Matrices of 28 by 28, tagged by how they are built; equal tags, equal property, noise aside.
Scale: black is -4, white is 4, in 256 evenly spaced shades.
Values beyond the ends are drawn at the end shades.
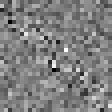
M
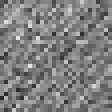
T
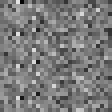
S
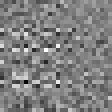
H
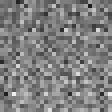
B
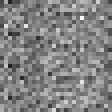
S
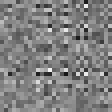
H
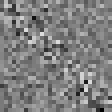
M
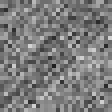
T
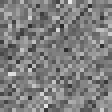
T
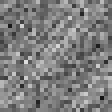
T
